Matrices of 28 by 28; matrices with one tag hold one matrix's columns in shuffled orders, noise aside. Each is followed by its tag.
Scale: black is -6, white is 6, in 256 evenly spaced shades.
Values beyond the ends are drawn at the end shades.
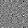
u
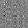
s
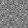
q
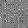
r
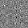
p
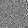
u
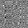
p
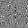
p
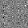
p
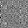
p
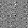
s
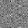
u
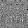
r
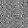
s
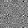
u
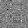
r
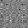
r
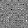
r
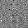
r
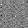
s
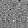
r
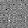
r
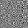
p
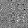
r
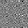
u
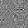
q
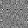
q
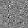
p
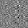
p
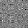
r
